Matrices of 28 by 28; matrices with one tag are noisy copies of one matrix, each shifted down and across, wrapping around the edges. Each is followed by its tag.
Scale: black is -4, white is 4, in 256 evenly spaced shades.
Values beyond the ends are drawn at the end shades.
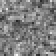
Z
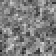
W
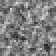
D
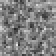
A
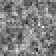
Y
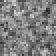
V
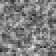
Z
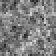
Y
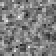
D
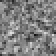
Z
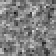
W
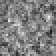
V
